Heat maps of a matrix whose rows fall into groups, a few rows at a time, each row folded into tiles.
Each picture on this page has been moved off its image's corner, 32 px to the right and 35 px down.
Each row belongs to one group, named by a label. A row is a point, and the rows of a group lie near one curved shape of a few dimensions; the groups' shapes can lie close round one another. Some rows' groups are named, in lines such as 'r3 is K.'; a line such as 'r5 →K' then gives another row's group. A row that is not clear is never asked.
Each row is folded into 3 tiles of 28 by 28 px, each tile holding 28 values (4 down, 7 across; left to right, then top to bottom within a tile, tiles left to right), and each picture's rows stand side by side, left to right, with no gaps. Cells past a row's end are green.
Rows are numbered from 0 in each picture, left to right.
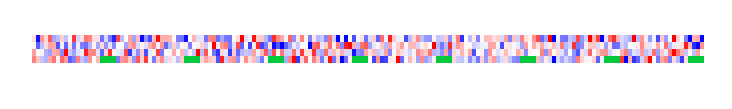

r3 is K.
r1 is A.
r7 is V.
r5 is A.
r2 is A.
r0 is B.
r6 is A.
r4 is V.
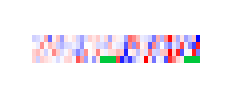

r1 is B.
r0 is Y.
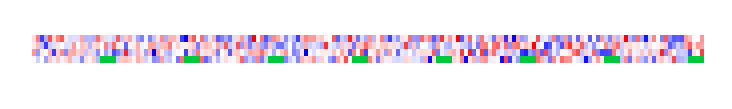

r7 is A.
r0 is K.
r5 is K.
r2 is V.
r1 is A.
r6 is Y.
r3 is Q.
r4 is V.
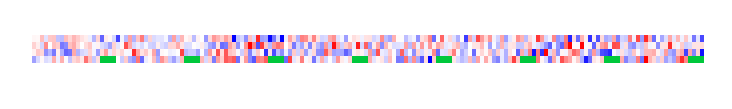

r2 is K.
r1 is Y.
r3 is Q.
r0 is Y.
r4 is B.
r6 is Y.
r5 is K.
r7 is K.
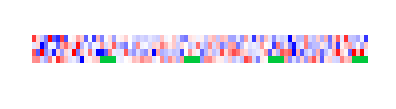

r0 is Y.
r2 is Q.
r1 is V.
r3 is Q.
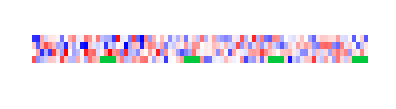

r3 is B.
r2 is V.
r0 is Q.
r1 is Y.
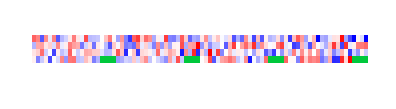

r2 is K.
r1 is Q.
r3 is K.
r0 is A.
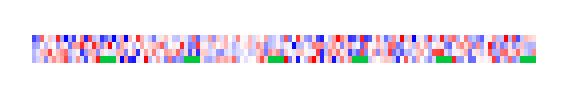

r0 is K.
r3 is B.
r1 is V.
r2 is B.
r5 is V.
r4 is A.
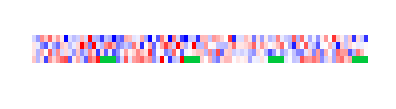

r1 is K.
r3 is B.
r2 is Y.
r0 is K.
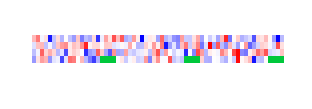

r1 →A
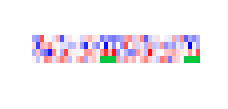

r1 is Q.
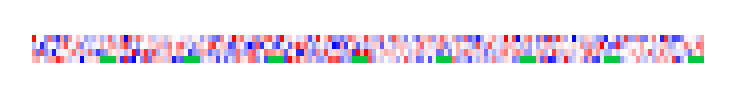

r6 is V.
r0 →Y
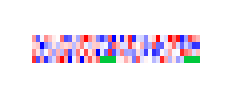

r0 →B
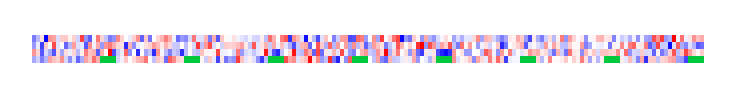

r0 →Q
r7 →A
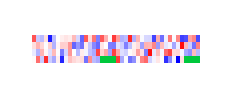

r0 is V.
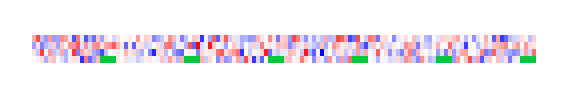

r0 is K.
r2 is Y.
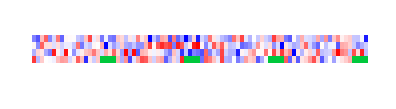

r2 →A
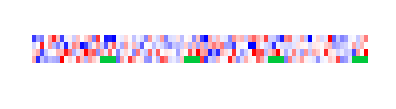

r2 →Q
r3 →A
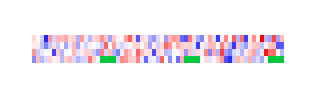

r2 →A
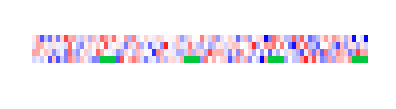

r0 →A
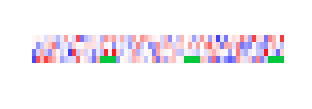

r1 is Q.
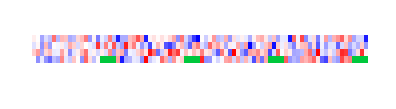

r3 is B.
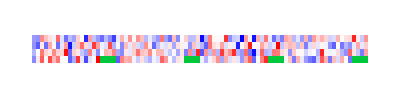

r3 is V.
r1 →Q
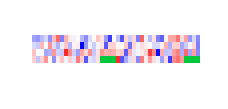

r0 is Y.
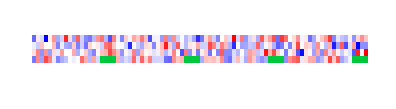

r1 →K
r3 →A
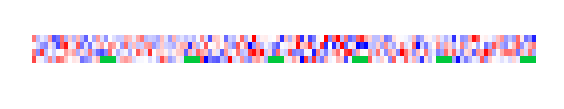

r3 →A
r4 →Y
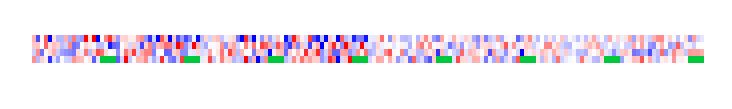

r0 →A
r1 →K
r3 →K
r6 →Y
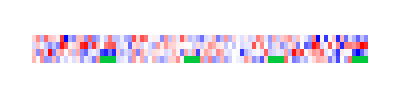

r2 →Y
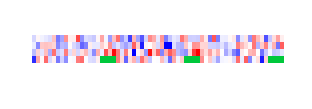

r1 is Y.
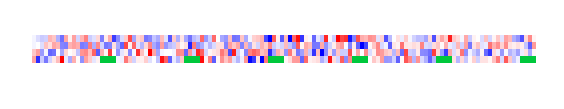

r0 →B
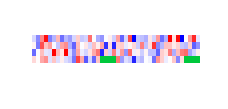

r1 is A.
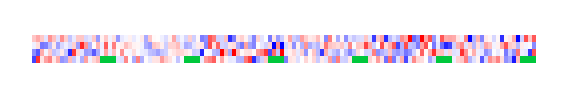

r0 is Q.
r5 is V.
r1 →Y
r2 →Q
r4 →A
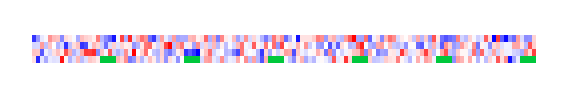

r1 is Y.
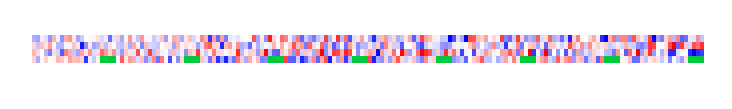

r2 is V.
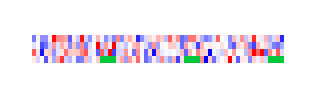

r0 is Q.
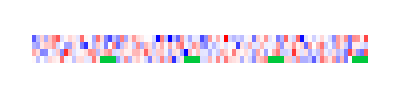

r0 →Q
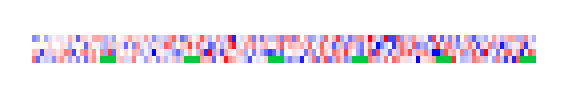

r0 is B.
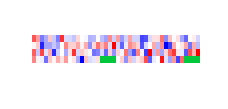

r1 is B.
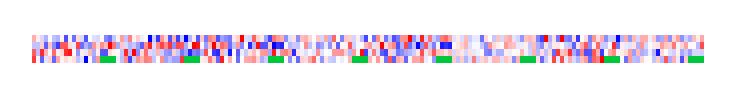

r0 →Y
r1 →K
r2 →A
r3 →Q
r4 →A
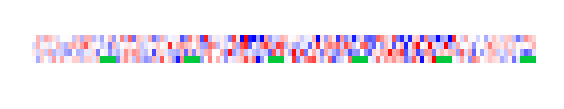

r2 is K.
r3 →K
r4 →K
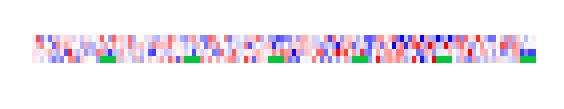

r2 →Q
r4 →K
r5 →Y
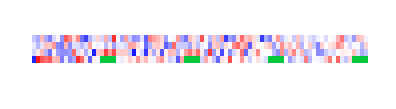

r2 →A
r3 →Y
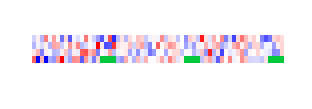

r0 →V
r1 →Y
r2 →A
